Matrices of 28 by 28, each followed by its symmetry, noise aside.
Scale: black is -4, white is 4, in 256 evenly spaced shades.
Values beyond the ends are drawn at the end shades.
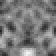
mirrored left to right.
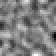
antisymmetric.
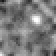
symmetric across the other diagonal.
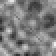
symmetric across the other diagonal.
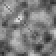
symmetric.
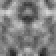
mirrored left to right.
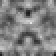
mirrored left to right.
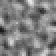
antisymmetric.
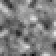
antisymmetric.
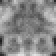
mirrored left to right.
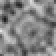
symmetric.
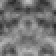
mirrored left to right.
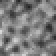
symmetric across the other diagonal.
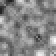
symmetric.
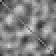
symmetric.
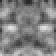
mirrored left to right.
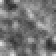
symmetric across the other diagonal.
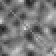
symmetric.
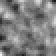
antisymmetric.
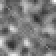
symmetric across the other diagonal.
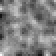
symmetric across the other diagonal.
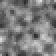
symmetric.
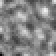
symmetric across the other diagonal.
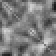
symmetric.
